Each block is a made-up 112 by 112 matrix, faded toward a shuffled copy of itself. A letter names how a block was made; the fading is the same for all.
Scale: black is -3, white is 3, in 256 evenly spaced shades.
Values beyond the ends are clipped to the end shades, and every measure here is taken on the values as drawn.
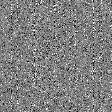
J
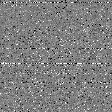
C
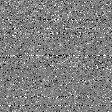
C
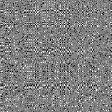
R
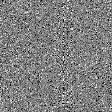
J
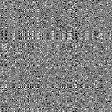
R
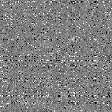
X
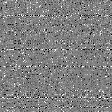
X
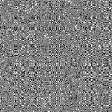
R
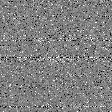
C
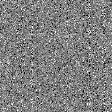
J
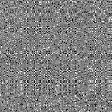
R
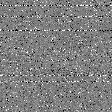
C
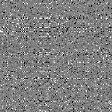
X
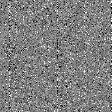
J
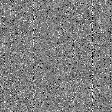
J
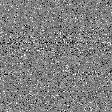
C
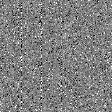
J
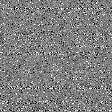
C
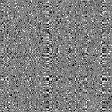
R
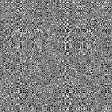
R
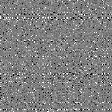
X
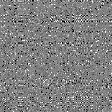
X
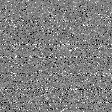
C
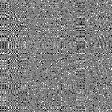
R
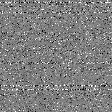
C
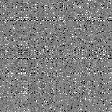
X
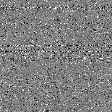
C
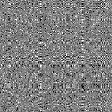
R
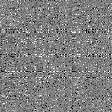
X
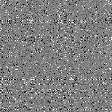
X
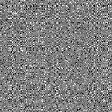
R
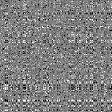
R
